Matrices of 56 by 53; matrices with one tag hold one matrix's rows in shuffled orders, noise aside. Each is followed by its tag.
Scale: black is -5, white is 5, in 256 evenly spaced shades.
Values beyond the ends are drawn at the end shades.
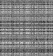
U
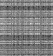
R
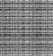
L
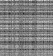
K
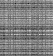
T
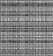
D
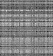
U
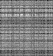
U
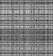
U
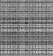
D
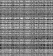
U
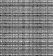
L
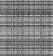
R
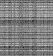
K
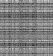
K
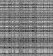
K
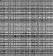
T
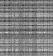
K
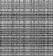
U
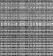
D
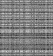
U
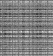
L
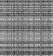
R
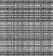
R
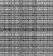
K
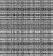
R
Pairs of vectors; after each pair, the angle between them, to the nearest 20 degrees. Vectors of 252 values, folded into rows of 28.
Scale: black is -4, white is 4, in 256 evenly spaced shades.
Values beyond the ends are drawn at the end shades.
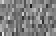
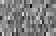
20 degrees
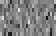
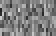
80 degrees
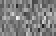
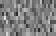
60 degrees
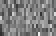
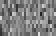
20 degrees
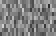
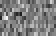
80 degrees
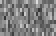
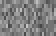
40 degrees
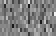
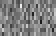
60 degrees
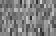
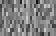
40 degrees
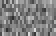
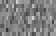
40 degrees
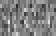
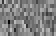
120 degrees
